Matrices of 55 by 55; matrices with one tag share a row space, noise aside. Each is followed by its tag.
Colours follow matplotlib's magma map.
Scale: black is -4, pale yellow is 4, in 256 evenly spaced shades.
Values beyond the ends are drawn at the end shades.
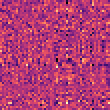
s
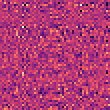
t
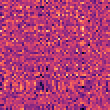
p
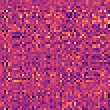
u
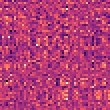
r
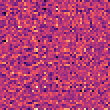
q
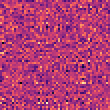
p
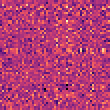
s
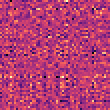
r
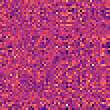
s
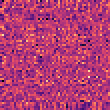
p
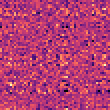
r
